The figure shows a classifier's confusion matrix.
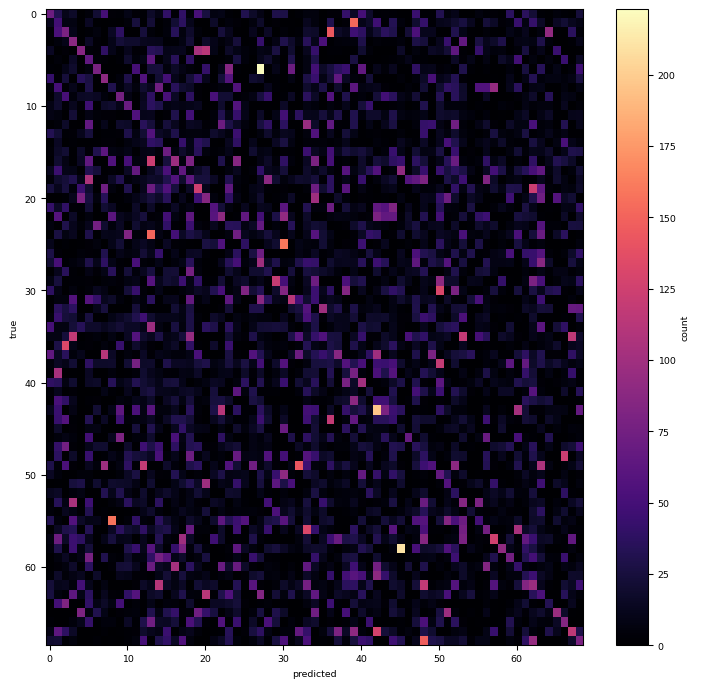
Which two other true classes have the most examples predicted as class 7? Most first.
37, 49
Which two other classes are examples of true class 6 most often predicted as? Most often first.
27, 23
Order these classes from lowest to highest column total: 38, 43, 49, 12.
49, 43, 12, 38
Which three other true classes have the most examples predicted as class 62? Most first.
19, 68, 29
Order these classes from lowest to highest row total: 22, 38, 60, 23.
23, 60, 22, 38
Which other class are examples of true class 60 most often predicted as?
16
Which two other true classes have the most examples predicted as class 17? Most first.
57, 58
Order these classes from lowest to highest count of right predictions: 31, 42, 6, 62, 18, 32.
32, 42, 18, 6, 62, 31
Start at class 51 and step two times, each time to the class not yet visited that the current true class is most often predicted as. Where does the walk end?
34
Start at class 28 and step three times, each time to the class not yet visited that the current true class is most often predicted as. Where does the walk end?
13
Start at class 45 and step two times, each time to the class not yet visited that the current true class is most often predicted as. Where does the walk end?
50
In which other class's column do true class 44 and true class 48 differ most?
66
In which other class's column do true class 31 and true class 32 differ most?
35
